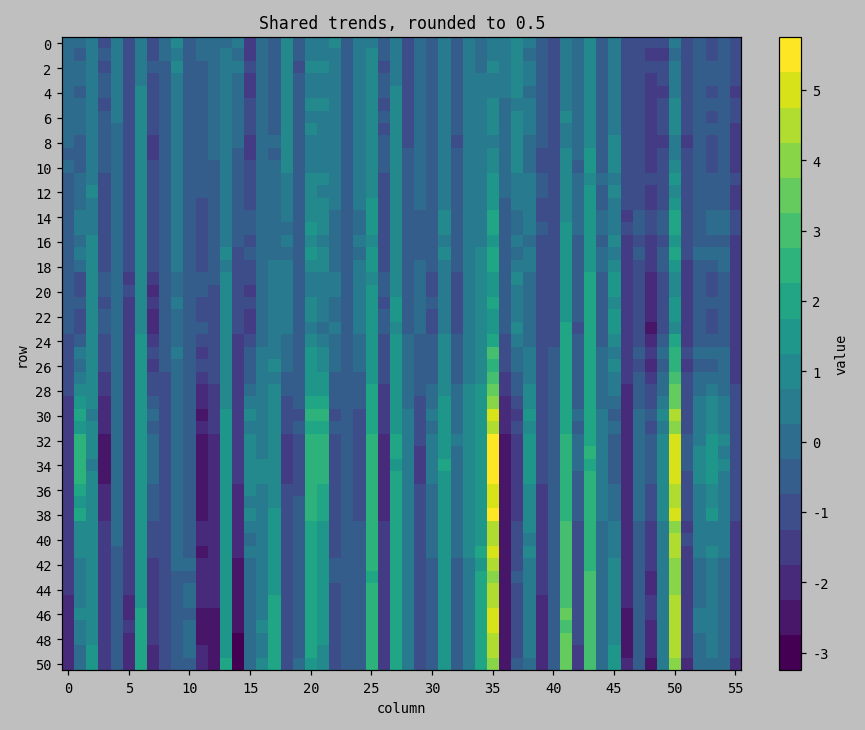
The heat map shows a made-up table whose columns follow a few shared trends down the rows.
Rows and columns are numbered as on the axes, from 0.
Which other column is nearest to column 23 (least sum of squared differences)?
10
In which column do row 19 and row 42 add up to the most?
35
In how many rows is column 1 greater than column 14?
36
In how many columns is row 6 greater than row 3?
6
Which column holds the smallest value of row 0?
15
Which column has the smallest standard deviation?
23
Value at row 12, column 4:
0
